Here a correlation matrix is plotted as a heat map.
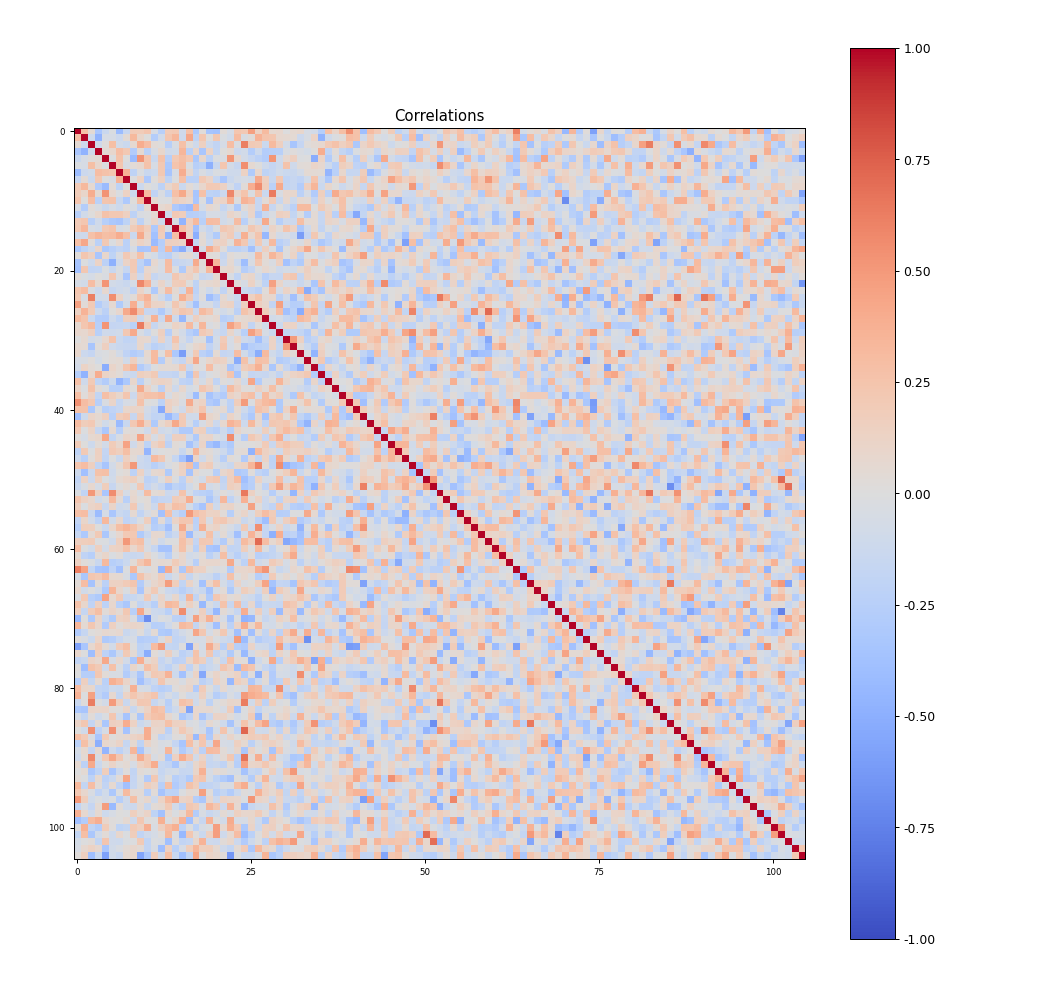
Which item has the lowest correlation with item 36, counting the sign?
6
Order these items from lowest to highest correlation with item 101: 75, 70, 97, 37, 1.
37, 75, 70, 1, 97
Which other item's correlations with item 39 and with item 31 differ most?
24
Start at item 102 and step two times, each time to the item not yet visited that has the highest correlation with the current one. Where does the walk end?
41
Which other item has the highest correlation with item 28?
9
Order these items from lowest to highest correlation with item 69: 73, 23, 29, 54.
29, 73, 23, 54
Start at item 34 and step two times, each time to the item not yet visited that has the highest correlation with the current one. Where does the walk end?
65
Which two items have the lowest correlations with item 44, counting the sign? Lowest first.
104, 79
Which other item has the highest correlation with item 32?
78
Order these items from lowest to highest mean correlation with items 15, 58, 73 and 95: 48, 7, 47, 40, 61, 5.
5, 47, 40, 61, 7, 48
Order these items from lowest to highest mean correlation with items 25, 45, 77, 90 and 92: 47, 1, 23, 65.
23, 65, 1, 47
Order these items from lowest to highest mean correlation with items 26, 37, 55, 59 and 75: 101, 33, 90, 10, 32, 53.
32, 10, 101, 53, 90, 33
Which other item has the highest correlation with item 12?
74
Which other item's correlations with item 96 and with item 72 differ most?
54
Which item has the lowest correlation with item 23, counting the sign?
33
